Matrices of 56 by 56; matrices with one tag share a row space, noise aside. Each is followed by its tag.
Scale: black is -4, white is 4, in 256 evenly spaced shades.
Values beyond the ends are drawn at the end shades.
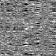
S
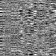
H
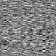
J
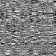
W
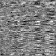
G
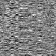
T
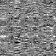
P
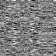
W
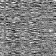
W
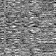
W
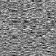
J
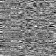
H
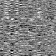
T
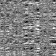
S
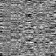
H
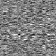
J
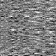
G
